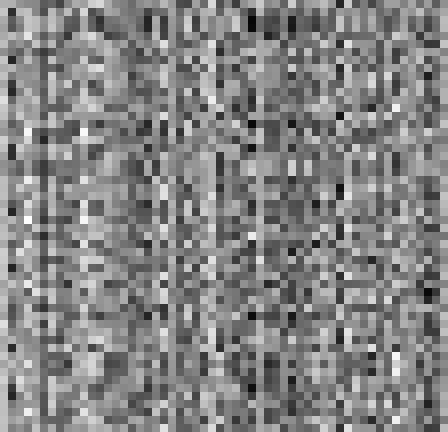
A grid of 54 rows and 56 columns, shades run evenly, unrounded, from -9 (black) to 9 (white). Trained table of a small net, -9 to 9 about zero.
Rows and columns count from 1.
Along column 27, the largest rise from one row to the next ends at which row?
6
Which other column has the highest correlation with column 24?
43
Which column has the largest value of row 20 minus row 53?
47
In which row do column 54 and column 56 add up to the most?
17
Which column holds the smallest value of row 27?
2
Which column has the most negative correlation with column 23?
22
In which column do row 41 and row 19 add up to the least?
37
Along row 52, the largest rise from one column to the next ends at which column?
20
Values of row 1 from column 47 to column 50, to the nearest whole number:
-4 -1 2 2
